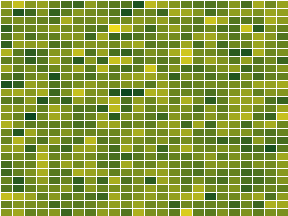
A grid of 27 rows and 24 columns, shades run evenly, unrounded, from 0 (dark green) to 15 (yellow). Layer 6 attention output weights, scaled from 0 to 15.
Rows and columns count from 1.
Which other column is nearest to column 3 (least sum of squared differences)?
14
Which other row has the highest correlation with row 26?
10
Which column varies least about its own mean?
19
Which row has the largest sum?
25
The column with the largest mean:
16
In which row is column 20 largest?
15
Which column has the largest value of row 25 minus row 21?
1
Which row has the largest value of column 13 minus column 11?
12
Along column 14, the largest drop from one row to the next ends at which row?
2
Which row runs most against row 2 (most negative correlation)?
18
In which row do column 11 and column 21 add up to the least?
7
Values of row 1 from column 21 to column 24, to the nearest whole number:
4 10 7 9
